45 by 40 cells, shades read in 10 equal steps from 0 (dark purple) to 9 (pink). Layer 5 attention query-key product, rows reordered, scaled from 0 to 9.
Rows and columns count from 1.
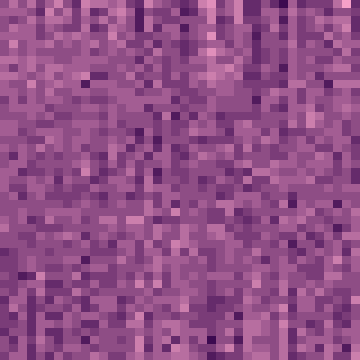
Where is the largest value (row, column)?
1, 39
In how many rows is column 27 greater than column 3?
15
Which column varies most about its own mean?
24
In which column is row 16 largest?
35
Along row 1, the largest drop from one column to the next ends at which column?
40
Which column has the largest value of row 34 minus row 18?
18
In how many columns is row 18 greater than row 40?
18
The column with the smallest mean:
29
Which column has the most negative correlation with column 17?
16
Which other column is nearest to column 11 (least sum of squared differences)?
12
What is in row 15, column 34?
4
